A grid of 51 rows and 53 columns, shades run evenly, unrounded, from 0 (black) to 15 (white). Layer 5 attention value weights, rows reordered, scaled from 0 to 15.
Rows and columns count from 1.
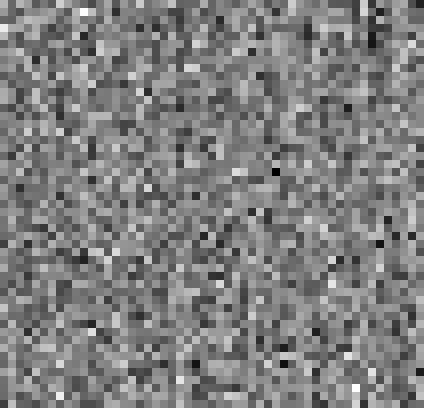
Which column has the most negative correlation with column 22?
6
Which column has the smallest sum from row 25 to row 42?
4
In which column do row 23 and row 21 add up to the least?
53
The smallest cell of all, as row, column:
22, 35
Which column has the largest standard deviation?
8
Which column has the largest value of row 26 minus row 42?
40
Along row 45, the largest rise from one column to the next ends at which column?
44
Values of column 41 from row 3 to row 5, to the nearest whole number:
9 12 10
